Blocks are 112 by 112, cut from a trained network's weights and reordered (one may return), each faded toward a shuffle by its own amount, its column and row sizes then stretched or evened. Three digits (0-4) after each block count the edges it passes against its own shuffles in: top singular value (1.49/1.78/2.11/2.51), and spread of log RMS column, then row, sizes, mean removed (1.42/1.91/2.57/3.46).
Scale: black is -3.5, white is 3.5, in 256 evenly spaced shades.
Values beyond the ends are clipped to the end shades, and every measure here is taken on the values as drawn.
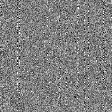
1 3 0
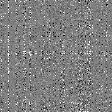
1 4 2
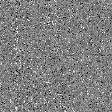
0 2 0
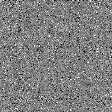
1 2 1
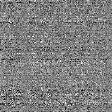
1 3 3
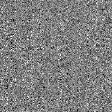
0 3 1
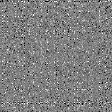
2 3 2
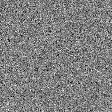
0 0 1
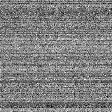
4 0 2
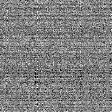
3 3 1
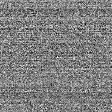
2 2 2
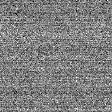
2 2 1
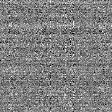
2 3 1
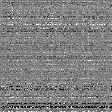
4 2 4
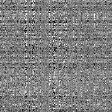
3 4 1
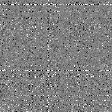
3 2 3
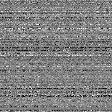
4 1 4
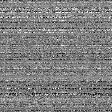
4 1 4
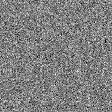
1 0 1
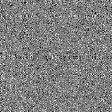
3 2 1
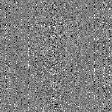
0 4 2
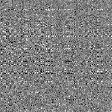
4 2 3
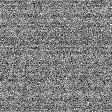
1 0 0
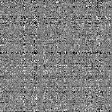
2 4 3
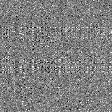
3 0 2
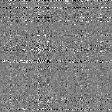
1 3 4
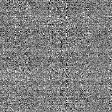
1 3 1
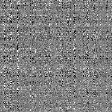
1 4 3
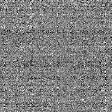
1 3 2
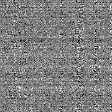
2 4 1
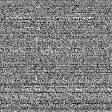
3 1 3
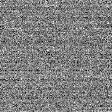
1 2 2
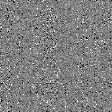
0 3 1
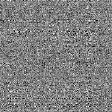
0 3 3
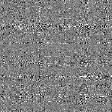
0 3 4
